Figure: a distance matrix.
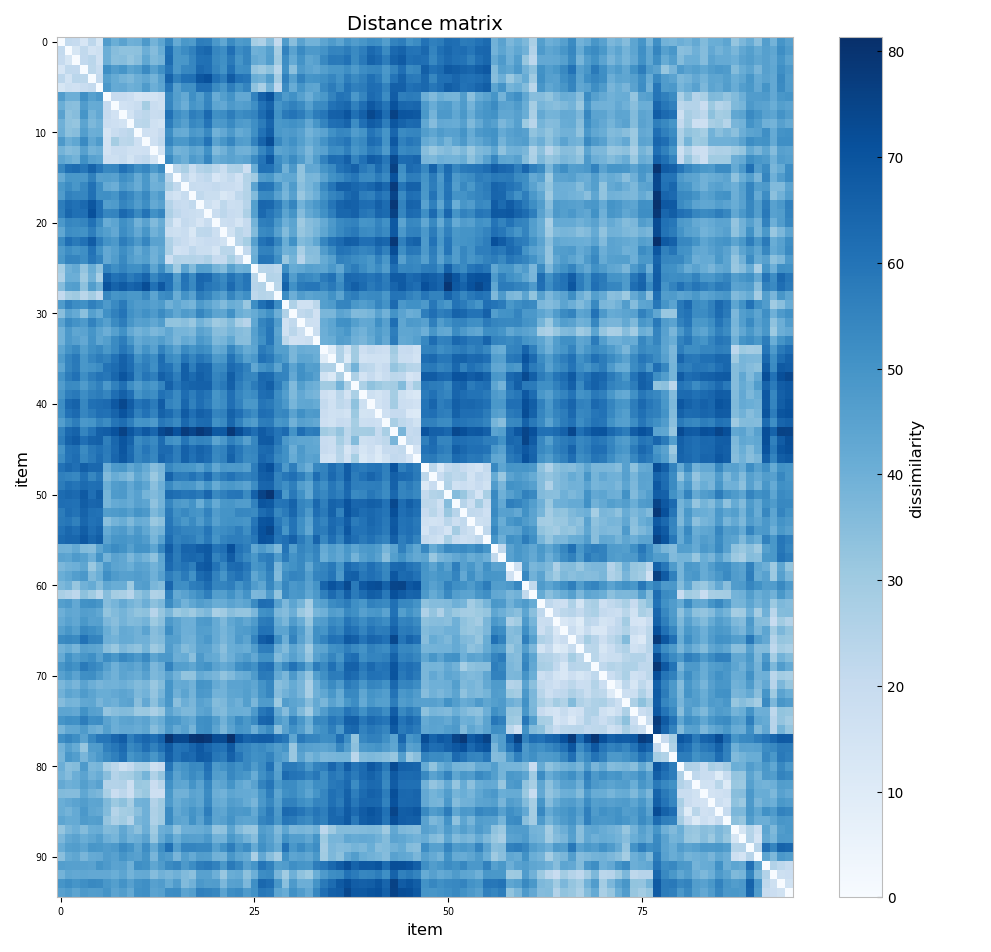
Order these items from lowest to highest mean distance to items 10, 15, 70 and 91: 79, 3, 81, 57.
81, 3, 57, 79
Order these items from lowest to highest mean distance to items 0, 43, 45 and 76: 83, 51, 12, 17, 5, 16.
5, 12, 83, 17, 16, 51
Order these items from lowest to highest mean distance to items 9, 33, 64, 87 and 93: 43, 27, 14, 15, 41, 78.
15, 14, 78, 41, 27, 43
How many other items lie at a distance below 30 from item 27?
3
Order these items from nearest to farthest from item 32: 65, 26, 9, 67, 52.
67, 65, 9, 52, 26
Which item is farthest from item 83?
43
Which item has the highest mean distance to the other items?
77
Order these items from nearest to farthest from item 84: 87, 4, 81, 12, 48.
81, 12, 87, 48, 4
